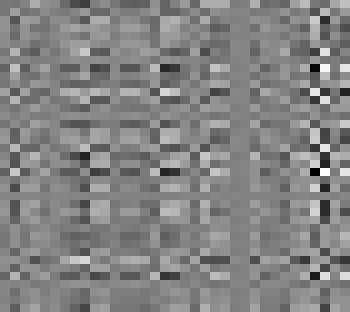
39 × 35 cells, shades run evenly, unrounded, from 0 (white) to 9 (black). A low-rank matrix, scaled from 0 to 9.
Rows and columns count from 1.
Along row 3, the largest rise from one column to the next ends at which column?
33
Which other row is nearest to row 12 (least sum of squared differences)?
18
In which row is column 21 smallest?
20
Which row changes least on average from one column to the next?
25
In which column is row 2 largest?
32
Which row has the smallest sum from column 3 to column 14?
12
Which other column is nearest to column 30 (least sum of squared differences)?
4
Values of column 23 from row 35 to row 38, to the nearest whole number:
3 5 4 4
